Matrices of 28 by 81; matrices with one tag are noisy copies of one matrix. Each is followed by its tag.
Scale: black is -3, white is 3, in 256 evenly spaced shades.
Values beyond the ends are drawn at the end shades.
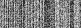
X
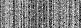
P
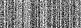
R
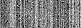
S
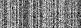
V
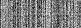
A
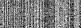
X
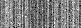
P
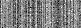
A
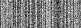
A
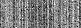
P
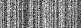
V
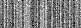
R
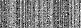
S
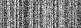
V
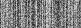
A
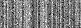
R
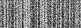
R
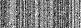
S
